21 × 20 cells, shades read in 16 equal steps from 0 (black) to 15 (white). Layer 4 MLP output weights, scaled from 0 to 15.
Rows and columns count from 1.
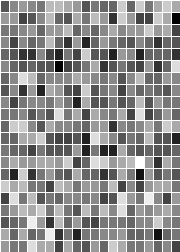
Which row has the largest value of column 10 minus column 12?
5
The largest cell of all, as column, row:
16, 14
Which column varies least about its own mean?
15
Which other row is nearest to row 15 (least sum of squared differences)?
13
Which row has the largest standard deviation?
2
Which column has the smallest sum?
20
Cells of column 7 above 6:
11
